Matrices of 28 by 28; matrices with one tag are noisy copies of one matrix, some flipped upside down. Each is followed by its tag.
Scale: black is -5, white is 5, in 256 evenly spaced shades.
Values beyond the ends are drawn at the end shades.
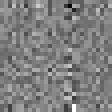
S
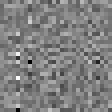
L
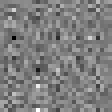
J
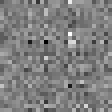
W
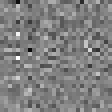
L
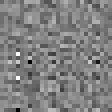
L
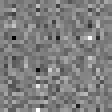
J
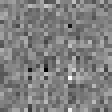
W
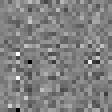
L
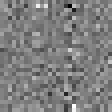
S
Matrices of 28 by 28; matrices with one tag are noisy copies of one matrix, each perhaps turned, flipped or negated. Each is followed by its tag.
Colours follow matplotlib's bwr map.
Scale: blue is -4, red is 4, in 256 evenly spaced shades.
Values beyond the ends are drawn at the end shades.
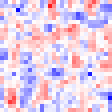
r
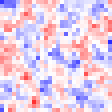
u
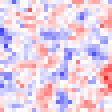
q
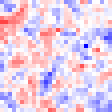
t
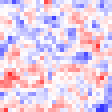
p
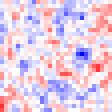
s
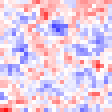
s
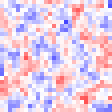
u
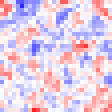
t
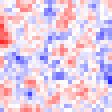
q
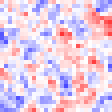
t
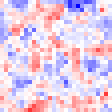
q
